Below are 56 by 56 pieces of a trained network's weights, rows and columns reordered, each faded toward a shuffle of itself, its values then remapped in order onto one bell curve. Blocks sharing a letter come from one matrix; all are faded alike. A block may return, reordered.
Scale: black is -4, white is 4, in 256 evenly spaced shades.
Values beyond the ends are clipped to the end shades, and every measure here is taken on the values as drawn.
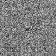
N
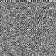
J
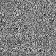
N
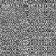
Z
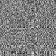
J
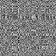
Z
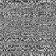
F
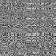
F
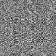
J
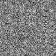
N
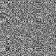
Z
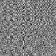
Z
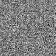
N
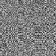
Z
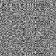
Z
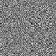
J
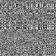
F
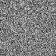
N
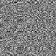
J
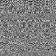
F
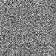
N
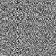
Z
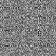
Z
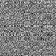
J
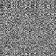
J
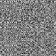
J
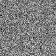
N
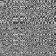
F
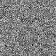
N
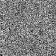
N
